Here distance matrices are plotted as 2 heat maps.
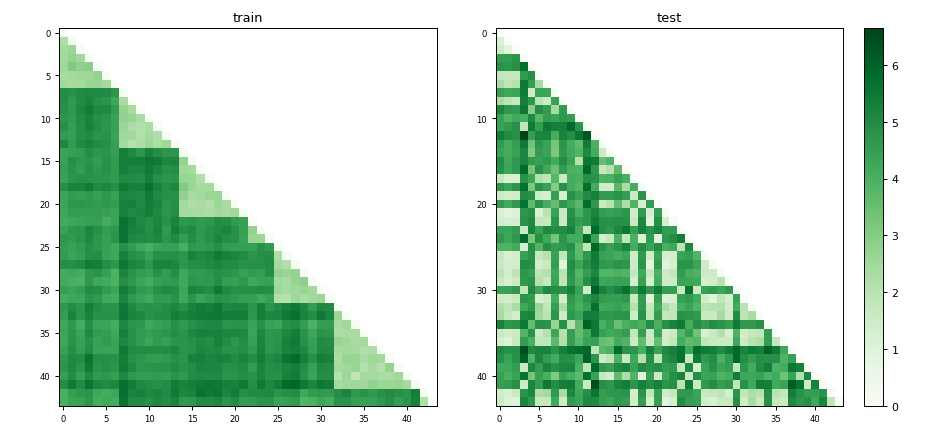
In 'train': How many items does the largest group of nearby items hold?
10
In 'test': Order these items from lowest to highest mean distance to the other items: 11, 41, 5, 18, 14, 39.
5, 14, 18, 39, 41, 11
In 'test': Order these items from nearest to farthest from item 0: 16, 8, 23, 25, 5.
5, 8, 25, 23, 16
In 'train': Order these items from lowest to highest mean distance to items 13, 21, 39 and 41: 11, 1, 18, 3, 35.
35, 11, 18, 1, 3
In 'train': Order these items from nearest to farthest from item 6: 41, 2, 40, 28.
2, 28, 40, 41
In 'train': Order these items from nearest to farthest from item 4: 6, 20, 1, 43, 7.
6, 1, 43, 20, 7
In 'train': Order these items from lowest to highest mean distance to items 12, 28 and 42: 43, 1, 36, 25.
43, 25, 1, 36
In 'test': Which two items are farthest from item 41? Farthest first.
12, 37
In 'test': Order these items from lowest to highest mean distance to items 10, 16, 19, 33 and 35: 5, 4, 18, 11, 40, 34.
5, 40, 18, 34, 4, 11
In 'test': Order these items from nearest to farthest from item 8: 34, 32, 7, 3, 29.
29, 32, 7, 34, 3
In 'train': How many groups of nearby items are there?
7
